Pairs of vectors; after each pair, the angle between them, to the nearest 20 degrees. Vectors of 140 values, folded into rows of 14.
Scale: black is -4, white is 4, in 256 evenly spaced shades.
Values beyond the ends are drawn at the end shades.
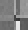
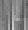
100 degrees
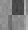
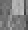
160 degrees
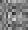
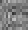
20 degrees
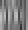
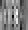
40 degrees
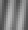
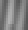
20 degrees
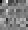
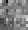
140 degrees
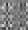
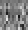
80 degrees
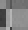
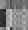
20 degrees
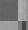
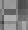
120 degrees
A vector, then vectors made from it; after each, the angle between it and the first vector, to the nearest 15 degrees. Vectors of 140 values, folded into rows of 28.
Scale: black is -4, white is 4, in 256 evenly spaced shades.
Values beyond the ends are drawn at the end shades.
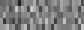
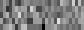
60 degrees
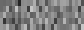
15 degrees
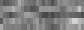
105 degrees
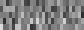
90 degrees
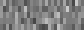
90 degrees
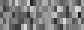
75 degrees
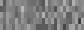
90 degrees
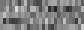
45 degrees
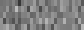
15 degrees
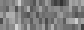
135 degrees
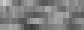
90 degrees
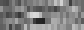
75 degrees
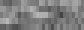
75 degrees
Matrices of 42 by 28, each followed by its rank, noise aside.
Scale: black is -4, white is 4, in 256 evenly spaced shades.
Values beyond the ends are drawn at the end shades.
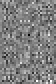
five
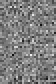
six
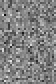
eight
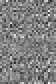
four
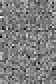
seven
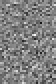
seven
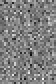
six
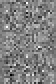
five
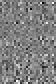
four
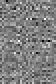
four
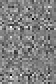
four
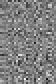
four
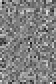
seven
